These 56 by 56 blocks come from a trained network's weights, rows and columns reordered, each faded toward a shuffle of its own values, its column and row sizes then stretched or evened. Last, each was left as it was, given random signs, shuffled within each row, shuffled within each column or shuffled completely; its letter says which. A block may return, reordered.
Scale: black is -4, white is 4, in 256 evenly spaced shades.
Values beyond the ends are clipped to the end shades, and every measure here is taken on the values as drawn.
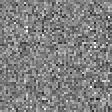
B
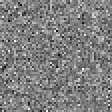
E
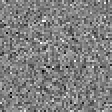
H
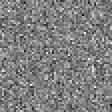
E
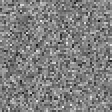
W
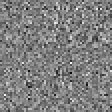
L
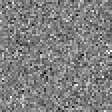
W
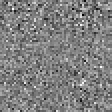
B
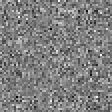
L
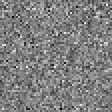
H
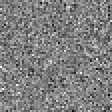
W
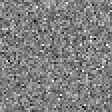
W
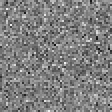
E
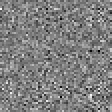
L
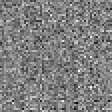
L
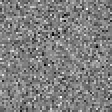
W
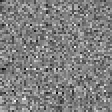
L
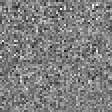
B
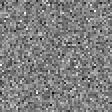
W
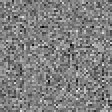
B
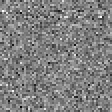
H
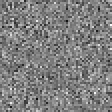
L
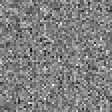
E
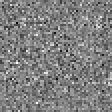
H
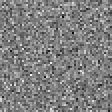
W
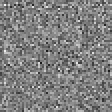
B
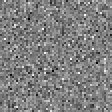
E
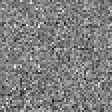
B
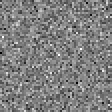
W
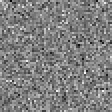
W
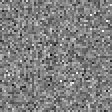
W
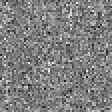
E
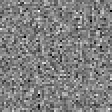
E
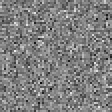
E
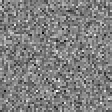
W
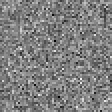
E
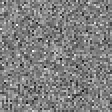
W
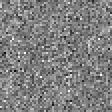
E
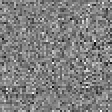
L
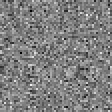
L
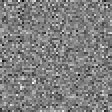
L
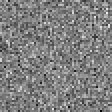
W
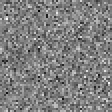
E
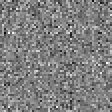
B
